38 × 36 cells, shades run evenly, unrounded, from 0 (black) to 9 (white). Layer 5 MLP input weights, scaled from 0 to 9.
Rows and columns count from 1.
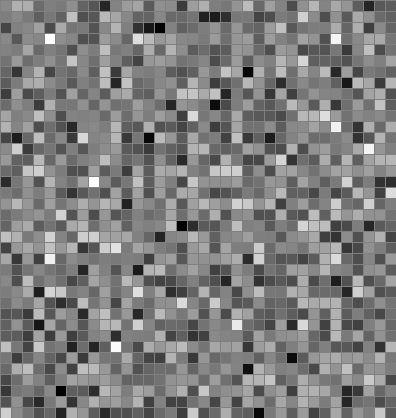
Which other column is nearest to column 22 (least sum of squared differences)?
16
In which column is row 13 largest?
8
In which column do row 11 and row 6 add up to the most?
28
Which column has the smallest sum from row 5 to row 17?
25
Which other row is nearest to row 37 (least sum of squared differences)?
27
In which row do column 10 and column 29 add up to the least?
38
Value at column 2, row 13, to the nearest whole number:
1
